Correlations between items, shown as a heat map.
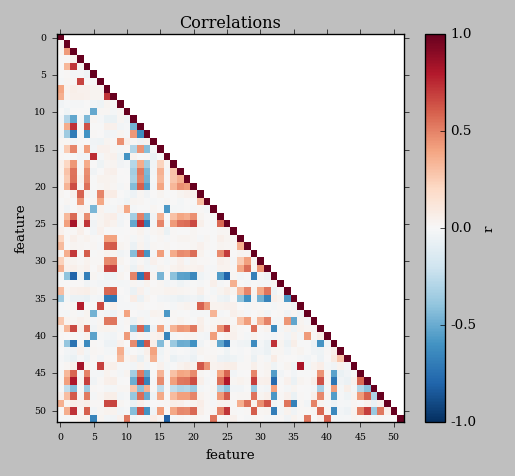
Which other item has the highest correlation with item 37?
51
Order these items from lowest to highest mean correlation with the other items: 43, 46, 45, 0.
43, 0, 45, 46
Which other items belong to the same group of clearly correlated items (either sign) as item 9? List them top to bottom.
14, 42, 43
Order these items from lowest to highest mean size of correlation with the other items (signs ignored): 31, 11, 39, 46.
31, 11, 39, 46
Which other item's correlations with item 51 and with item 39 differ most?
16
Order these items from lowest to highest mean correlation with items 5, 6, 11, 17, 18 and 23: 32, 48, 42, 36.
32, 42, 48, 36
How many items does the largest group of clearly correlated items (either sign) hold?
22
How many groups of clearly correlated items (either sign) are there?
6
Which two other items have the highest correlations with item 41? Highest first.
32, 13
